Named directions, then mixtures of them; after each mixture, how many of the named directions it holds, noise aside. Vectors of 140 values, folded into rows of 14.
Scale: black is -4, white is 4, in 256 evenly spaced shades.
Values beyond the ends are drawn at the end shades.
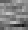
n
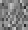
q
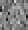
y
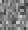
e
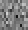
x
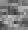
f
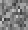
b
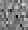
one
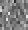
one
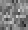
four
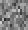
one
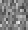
two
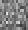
four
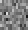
four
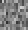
two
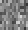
one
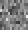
two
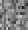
two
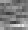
one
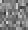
two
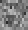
three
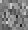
three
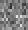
three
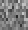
one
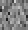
one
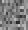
three
